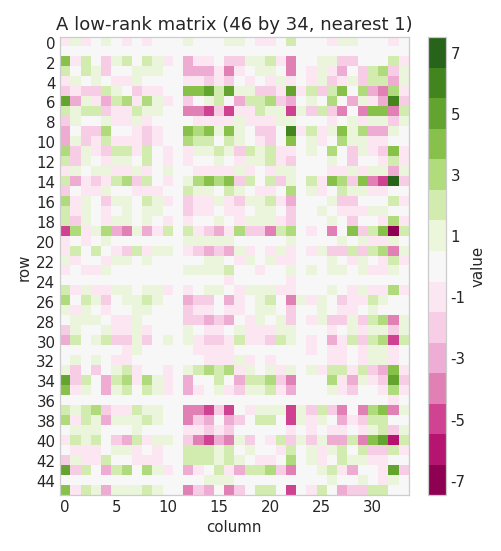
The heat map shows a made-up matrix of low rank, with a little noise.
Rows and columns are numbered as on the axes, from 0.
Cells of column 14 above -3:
38
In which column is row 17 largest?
0
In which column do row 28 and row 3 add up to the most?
31
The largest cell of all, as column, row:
32, 14
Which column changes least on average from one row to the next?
11
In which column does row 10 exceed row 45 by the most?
22
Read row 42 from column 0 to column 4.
-2 1 -1 -1 2
